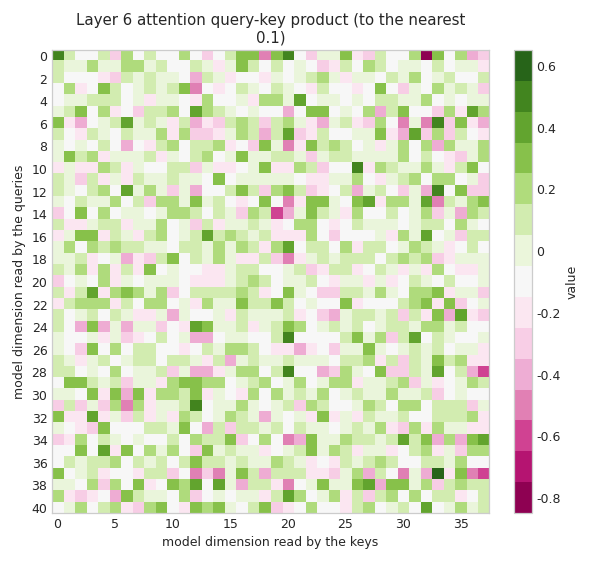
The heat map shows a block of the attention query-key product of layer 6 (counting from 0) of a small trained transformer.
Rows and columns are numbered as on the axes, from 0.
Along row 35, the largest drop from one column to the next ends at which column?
5
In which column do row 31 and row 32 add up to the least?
6
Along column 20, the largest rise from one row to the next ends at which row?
39
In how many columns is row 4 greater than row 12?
17
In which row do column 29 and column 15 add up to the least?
33
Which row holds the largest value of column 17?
0
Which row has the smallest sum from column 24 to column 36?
37
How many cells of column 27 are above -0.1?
26
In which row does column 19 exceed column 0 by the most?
22
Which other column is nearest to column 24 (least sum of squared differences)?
10
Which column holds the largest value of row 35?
4
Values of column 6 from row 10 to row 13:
-0.2 -0.2 0.4 -0.1
